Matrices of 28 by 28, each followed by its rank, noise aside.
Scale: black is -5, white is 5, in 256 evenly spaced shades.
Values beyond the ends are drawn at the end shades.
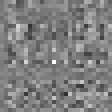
four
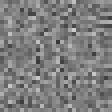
six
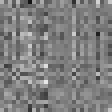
three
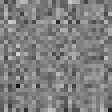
four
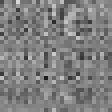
four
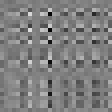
one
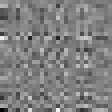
three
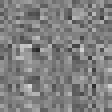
three
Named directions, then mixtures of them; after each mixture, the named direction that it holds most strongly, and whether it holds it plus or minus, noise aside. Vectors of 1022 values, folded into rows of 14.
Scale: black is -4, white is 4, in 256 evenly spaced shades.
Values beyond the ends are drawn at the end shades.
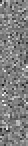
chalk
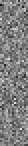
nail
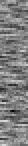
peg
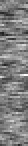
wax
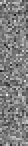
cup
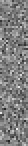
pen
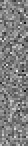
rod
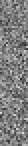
pen, plus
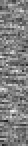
peg, minus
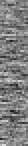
peg, plus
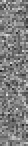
cup, plus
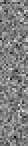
rod, minus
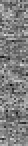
nail, minus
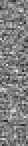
rod, plus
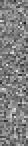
rod, plus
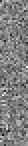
chalk, plus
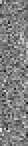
chalk, minus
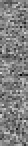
pen, minus
